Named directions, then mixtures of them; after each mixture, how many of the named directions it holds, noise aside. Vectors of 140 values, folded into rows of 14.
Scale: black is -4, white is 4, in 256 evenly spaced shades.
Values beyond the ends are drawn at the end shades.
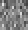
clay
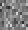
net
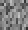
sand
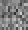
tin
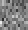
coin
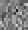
two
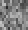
three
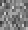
four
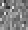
two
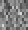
three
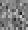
two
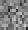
two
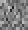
four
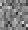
one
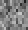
four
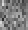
two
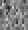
four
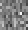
three
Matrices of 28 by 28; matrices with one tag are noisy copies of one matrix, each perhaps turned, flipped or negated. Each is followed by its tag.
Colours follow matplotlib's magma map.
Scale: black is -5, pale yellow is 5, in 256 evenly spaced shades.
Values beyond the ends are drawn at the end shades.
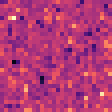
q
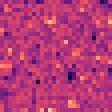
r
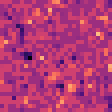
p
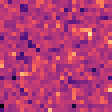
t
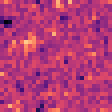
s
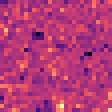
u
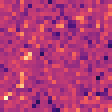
p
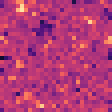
s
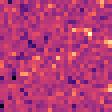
t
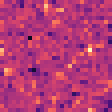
r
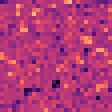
p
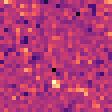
p
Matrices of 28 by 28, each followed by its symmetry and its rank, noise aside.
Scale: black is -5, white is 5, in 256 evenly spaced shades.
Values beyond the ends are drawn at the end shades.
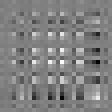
symmetric, rank one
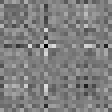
symmetric, rank two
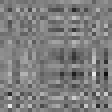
no symmetry, rank two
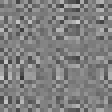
antisymmetric, rank two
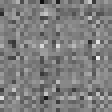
no symmetry, rank three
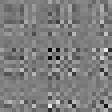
symmetric, rank two
